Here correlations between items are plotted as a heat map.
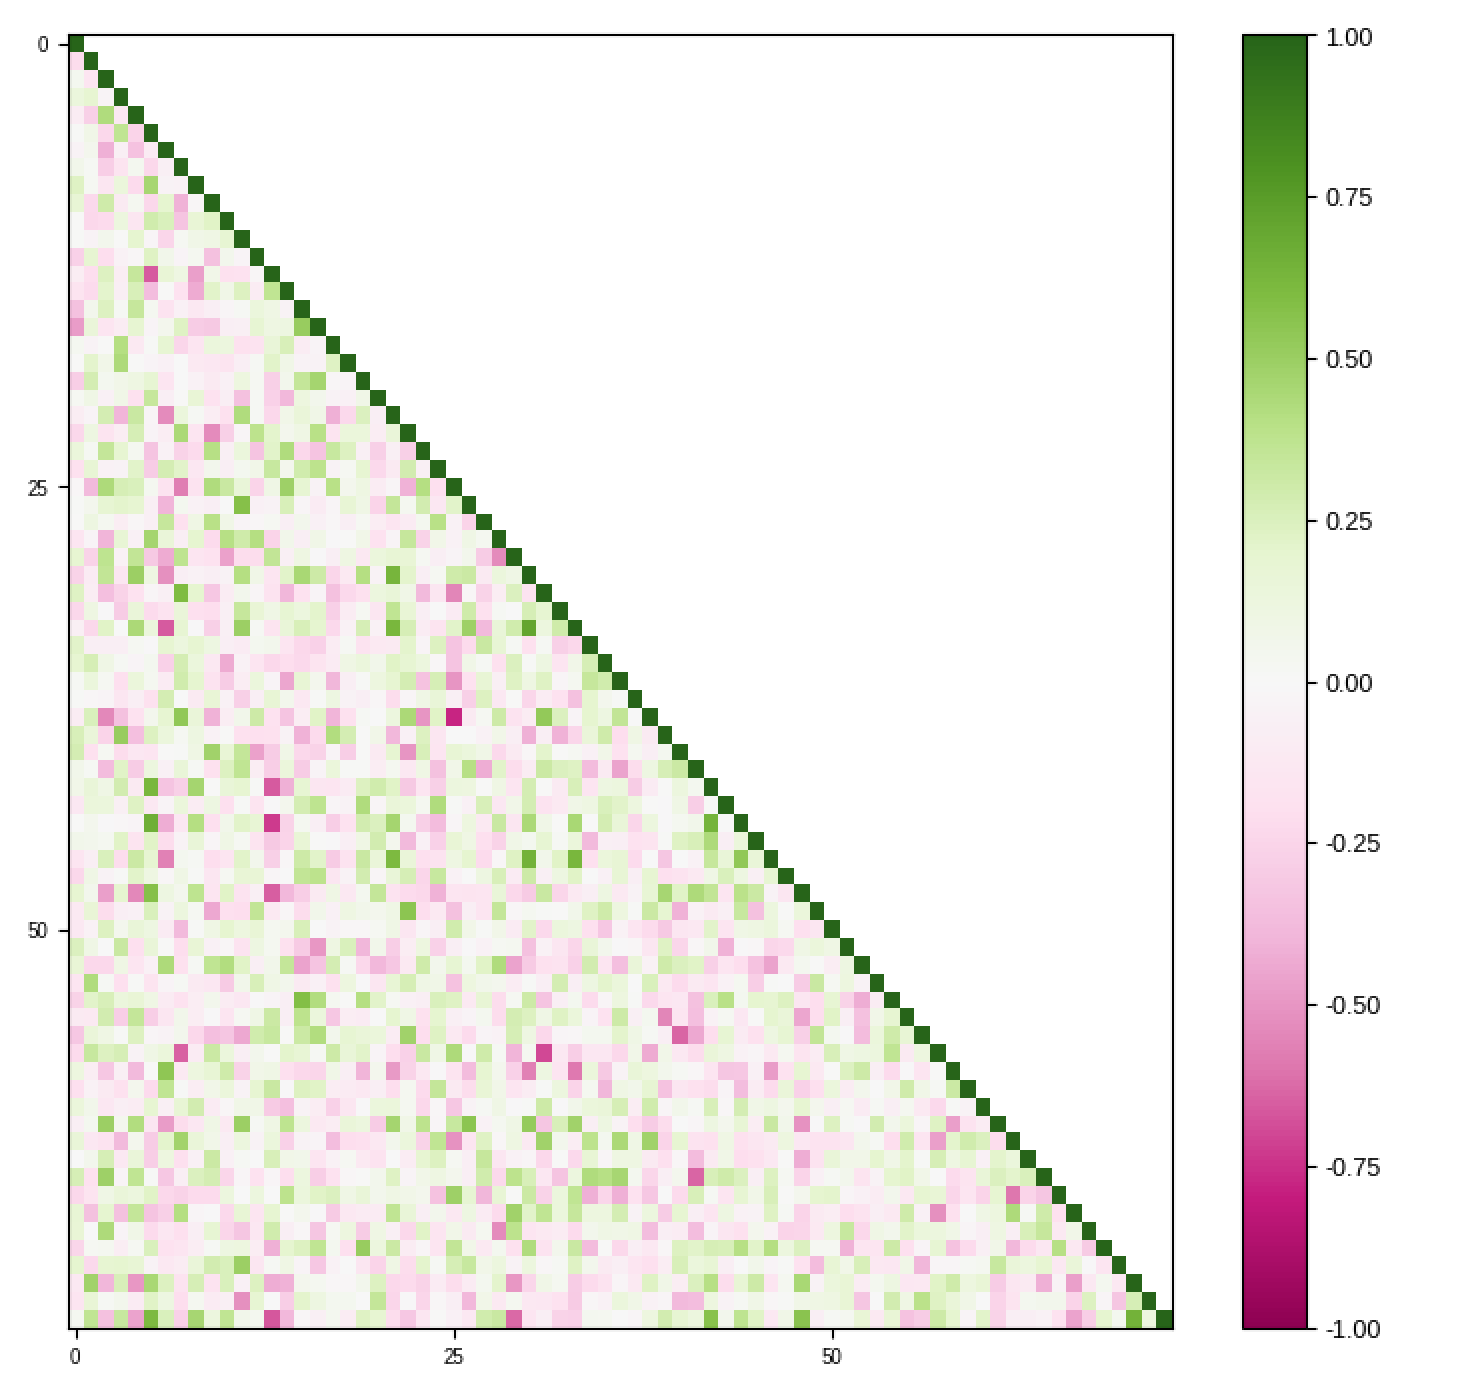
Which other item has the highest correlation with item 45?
42
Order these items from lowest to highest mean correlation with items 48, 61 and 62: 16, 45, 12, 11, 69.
16, 12, 45, 69, 11
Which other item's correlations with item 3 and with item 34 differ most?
62
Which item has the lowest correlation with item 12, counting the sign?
40
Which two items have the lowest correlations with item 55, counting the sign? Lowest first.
39, 48
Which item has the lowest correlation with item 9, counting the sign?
22
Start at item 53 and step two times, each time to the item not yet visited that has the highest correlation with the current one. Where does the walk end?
70
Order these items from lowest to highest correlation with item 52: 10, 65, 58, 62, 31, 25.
31, 65, 62, 25, 58, 10
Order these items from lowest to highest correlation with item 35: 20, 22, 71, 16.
16, 71, 20, 22
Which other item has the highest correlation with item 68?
19
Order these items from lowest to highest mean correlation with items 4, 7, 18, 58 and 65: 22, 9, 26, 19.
9, 19, 26, 22
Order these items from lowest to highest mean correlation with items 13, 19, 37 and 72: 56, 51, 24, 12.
51, 12, 56, 24
